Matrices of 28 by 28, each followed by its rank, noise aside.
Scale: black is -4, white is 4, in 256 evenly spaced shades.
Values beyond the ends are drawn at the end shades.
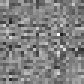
six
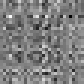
three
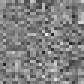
six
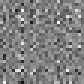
four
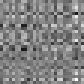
two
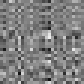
two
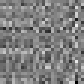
three
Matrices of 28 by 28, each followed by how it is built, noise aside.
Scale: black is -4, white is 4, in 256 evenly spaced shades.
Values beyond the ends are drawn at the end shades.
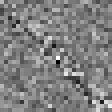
banded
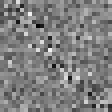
banded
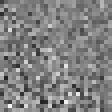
lower triangular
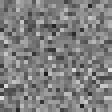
noise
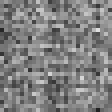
blocks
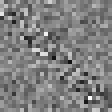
banded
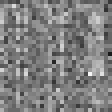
blocks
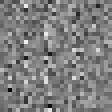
uneven columns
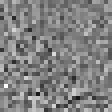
lower triangular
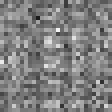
blocks
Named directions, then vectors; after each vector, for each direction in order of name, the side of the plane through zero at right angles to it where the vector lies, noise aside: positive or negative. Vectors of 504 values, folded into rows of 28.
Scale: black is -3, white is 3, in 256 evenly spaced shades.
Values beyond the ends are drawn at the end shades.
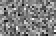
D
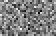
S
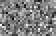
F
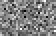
positive, negative, positive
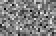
positive, negative, positive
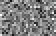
positive, positive, positive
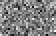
positive, positive, positive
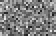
positive, positive, positive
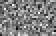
negative, positive, negative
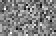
negative, positive, negative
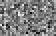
negative, positive, positive
